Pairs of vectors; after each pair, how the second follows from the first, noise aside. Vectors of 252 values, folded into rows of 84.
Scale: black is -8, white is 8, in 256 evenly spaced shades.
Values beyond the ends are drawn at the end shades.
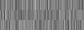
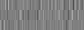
wrapped around, negated, partly zeroed.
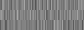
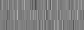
partly zeroed.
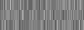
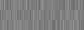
reversed, shrunk.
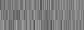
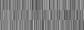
reversed.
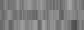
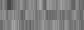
reversed.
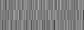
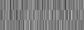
wrapped around.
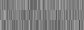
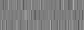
wrapped around, negated, partly zeroed.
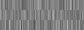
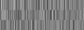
wrapped around, negated.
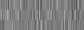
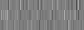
partly zeroed.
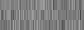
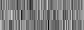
wrapped around, scaled up.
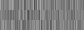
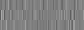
wrapped around, negated, partly zeroed.
